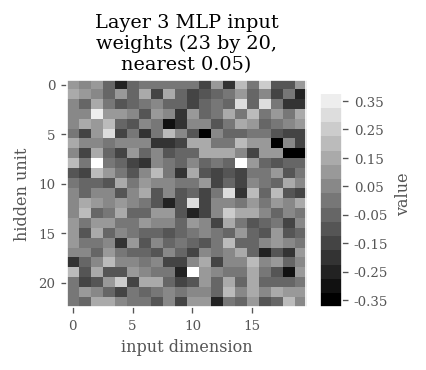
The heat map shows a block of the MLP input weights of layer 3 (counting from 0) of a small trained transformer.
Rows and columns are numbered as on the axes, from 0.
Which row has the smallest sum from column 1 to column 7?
0
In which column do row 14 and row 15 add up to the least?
18
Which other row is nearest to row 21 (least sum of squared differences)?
16
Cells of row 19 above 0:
9
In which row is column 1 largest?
13
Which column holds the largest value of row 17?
14
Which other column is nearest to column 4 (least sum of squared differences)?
6
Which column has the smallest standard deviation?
5
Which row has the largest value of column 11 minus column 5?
20
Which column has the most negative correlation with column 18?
12
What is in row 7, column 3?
-0.05
